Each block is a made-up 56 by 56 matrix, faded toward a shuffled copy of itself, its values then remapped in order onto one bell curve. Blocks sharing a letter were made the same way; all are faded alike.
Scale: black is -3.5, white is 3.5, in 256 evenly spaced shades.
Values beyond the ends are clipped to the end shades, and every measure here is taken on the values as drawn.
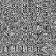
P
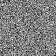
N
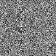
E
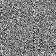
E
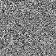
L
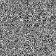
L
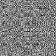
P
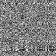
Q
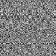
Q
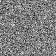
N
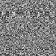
Q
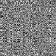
P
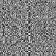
P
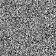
E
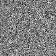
E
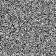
N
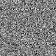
L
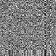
P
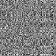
P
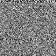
L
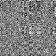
P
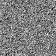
N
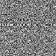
Q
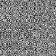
P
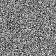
N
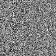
E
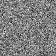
N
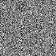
E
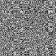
P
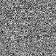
L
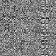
P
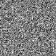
L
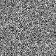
E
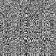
P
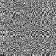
P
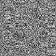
Q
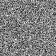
N
